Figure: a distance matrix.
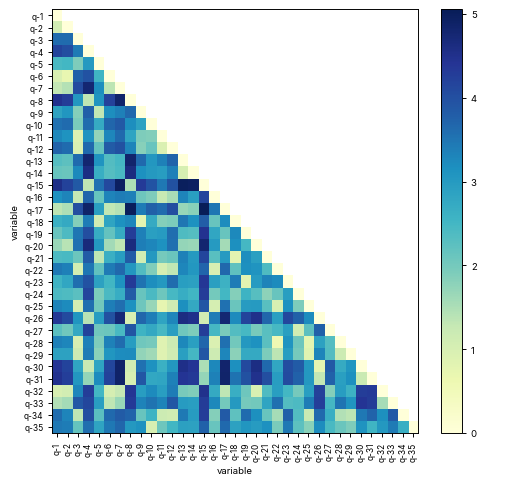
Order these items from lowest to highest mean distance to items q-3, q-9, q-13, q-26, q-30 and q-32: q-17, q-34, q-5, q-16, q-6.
q-5, q-16, q-34, q-6, q-17
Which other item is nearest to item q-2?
q-6
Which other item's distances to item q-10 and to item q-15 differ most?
q-35
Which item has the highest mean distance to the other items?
q-15
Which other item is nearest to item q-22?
q-28
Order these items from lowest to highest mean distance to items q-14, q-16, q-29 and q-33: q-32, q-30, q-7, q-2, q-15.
q-32, q-2, q-7, q-30, q-15
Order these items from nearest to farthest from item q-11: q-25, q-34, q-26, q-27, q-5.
q-25, q-34, q-5, q-27, q-26
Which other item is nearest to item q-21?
q-18
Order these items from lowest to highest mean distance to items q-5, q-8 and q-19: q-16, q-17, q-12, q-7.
q-16, q-12, q-17, q-7
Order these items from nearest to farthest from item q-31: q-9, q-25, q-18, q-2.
q-25, q-18, q-9, q-2
